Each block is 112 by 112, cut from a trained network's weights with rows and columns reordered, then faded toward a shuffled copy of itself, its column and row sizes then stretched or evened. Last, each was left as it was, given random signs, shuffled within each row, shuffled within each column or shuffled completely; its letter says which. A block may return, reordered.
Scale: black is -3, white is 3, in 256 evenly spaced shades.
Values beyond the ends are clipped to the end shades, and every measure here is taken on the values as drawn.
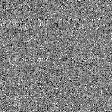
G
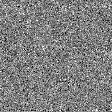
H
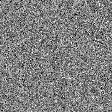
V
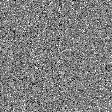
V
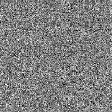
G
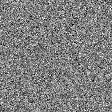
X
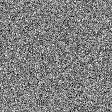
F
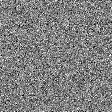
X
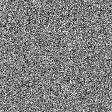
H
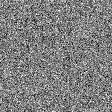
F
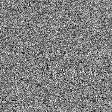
H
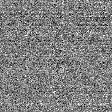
G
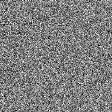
H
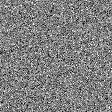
F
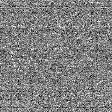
G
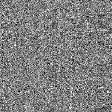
G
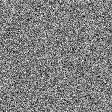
F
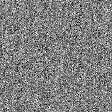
V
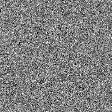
H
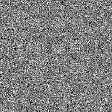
G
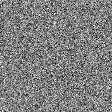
V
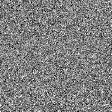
H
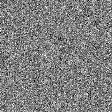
V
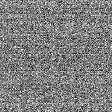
G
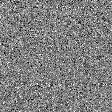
X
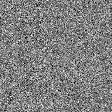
V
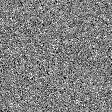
F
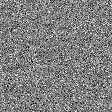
F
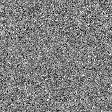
X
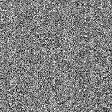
G
